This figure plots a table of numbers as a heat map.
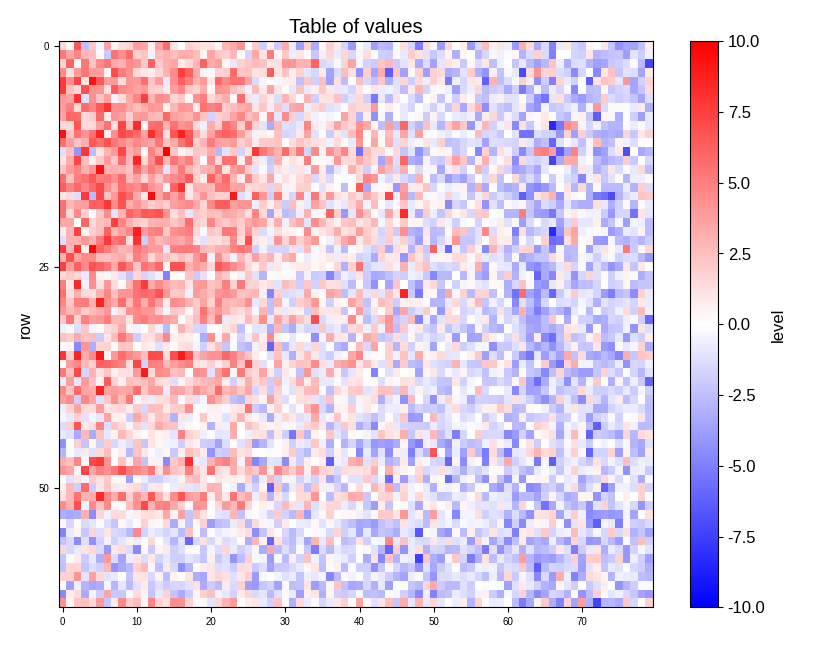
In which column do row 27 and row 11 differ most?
42
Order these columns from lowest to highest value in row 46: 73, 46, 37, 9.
9, 73, 46, 37
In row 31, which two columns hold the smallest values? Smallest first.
79, 48
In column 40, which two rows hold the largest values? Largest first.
16, 25
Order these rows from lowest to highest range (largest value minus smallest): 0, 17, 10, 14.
0, 14, 10, 17
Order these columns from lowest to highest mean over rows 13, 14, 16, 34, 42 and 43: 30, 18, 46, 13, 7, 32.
30, 32, 18, 7, 46, 13
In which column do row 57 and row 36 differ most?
10
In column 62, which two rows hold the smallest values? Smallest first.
3, 17
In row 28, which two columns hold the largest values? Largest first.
46, 13
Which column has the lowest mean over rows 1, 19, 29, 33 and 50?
66
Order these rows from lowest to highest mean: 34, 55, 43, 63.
55, 34, 43, 63
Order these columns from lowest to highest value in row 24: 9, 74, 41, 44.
41, 74, 44, 9
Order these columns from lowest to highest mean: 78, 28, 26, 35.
78, 28, 35, 26
